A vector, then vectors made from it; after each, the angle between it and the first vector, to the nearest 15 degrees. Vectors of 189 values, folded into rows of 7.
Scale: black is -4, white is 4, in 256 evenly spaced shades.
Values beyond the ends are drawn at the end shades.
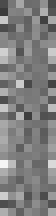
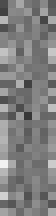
15 degrees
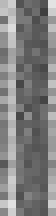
105 degrees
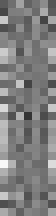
15 degrees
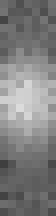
105 degrees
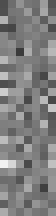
45 degrees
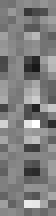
90 degrees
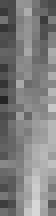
75 degrees
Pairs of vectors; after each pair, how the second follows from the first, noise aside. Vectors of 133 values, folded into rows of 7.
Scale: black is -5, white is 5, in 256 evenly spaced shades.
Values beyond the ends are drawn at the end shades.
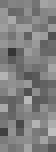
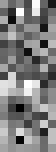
wrapped around, negated, scaled up.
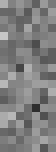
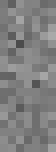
reversed, shrunk.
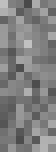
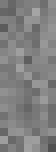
reversed, negated, shrunk.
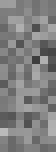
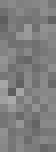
reversed, negated, shrunk.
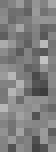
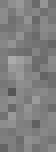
reversed, negated, shrunk.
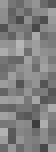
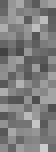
negated.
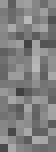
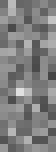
negated.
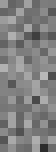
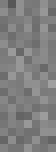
reversed, shrunk.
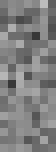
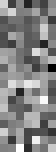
wrapped around, negated, scaled up.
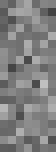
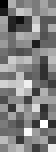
wrapped around, negated, scaled up.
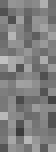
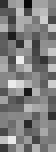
wrapped around, scaled up.
